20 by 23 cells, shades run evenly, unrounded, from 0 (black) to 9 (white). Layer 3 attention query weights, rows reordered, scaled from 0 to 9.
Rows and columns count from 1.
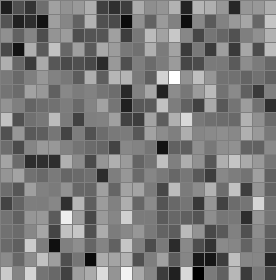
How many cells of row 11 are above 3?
20
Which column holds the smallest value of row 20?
17
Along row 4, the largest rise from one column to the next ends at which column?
3
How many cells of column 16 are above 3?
16
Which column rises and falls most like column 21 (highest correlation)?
14
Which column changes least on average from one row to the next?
23
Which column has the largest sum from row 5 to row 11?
15
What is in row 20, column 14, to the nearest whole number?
2
